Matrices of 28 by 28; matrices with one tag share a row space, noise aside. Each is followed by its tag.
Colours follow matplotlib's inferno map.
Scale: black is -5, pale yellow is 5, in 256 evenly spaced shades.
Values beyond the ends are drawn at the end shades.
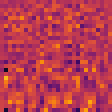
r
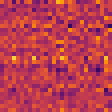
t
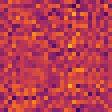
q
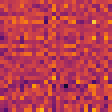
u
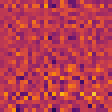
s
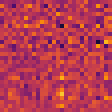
t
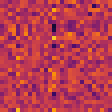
s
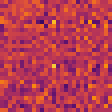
u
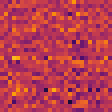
q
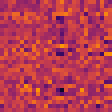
t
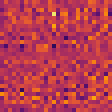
u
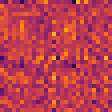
u
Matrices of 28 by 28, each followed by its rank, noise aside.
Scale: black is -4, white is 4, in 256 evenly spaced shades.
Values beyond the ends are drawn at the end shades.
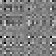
two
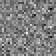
eight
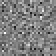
six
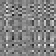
two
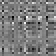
two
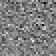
eight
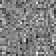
six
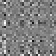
three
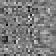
six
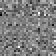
six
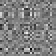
three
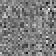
six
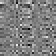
three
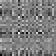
two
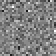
eight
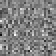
four
